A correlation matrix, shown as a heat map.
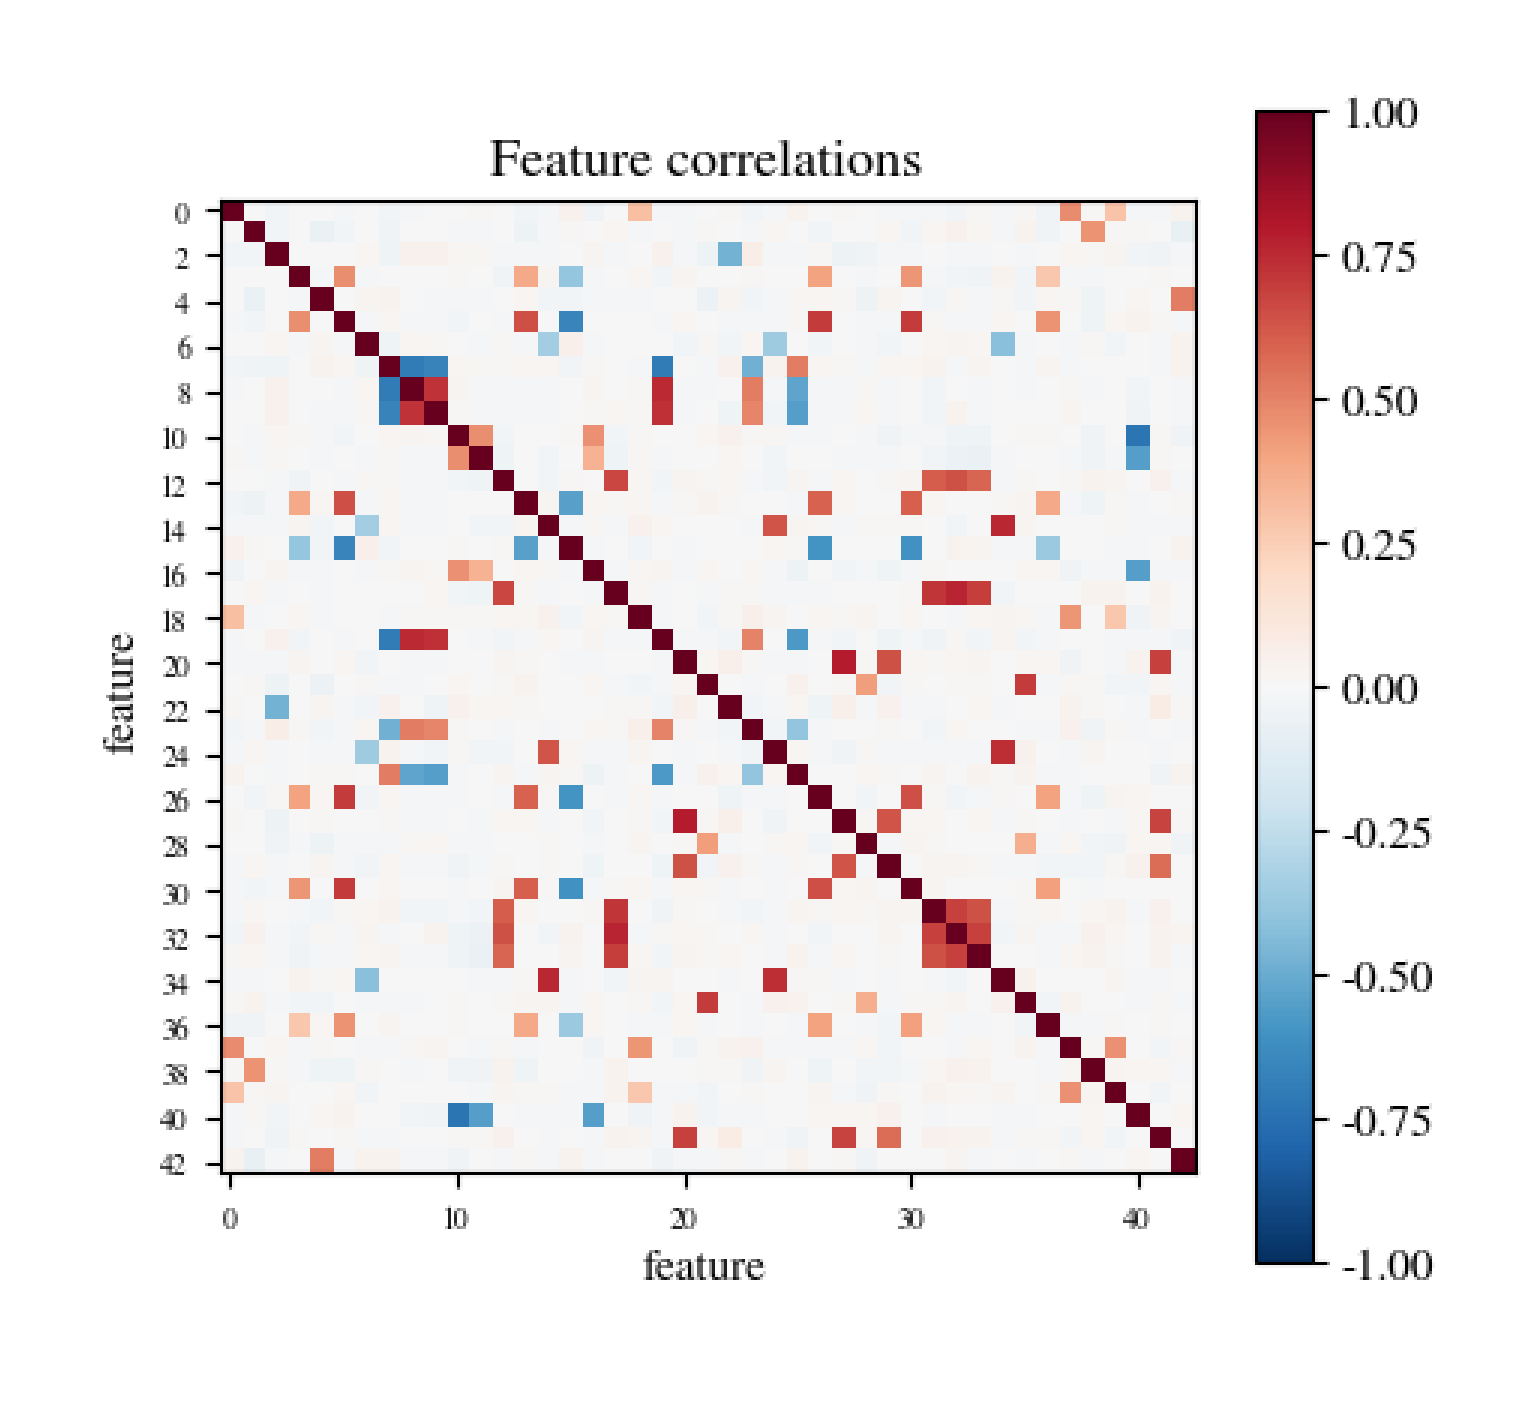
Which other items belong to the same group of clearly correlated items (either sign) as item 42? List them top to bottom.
4
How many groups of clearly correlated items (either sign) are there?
11
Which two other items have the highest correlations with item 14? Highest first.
34, 24
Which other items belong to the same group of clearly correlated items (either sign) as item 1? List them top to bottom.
38
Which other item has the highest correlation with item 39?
37
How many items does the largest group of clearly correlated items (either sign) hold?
7
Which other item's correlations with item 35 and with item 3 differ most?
21
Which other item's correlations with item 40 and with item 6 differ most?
10
